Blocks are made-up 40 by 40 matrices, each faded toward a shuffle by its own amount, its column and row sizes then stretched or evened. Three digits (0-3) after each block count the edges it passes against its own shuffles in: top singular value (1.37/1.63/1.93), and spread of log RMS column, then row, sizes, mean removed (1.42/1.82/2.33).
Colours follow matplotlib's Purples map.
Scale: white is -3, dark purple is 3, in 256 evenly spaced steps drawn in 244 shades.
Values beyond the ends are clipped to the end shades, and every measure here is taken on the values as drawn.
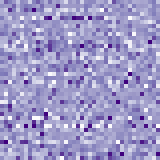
2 0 2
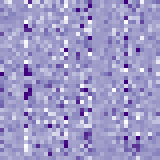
1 3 0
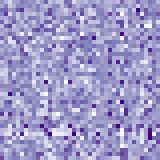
1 2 2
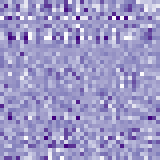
3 1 3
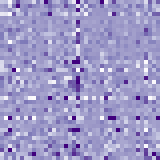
0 3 3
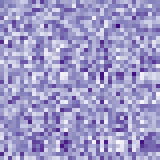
3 1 1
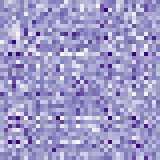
3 2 2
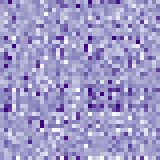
2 2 1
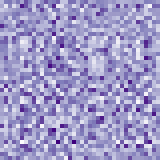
3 2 1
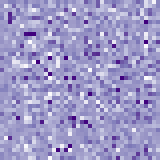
1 1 1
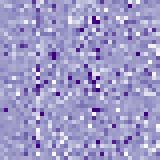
1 2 1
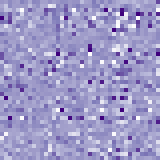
0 2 2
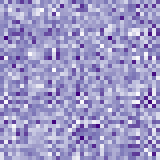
3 2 1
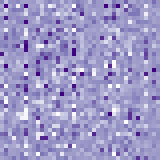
1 3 1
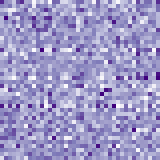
2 0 2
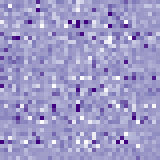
1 1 3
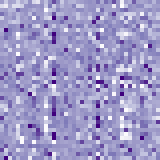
2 3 0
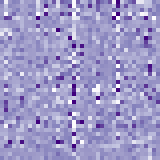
2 3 2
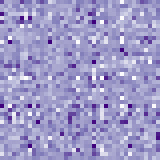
0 2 2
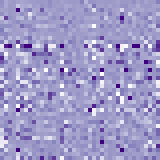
2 3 3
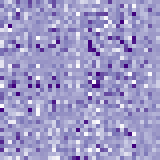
0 3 2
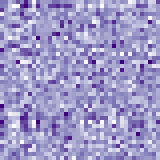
2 2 1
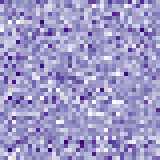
0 0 2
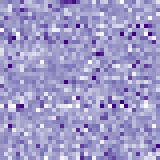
1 0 2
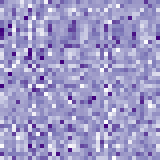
3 2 0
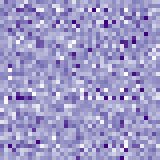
2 1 1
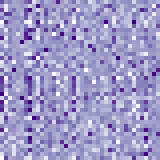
3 2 0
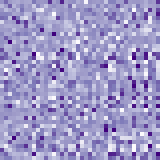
3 2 1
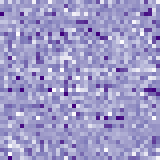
0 1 3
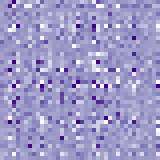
3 3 3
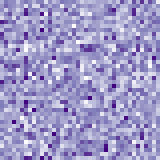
2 1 0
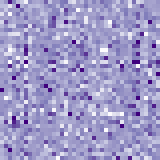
2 1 0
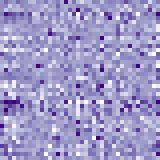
3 2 2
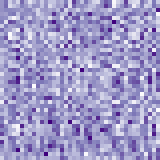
3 1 0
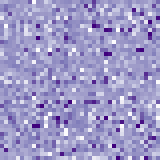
0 1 1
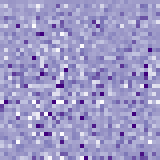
0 1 3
